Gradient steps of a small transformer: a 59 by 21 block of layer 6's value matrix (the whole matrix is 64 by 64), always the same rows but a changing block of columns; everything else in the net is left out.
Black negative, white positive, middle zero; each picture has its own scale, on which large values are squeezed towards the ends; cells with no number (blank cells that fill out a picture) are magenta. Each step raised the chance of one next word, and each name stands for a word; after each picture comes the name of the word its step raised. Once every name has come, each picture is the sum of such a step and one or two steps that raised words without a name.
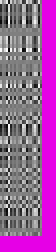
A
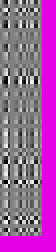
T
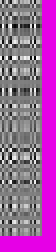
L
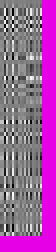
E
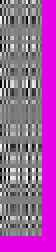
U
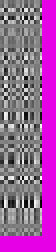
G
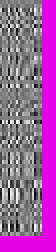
E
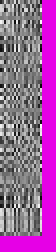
A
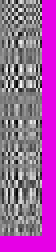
E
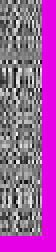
T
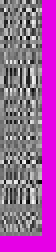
T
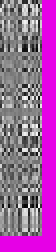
A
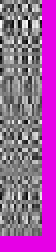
L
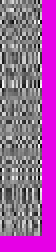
U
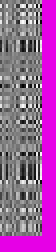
E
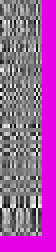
G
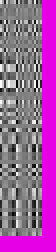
A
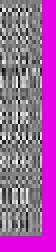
G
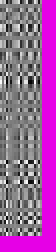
T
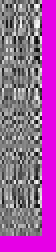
L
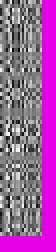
A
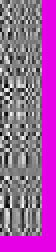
G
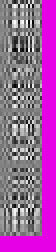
A
